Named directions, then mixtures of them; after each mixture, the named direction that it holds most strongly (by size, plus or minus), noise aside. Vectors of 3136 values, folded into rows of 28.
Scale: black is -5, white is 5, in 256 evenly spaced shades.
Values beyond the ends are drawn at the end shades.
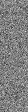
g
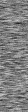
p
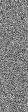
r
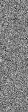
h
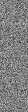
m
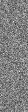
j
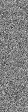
g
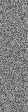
r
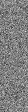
g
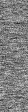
p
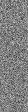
r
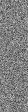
r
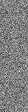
g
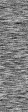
p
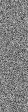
r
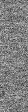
g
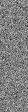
g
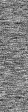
p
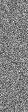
j
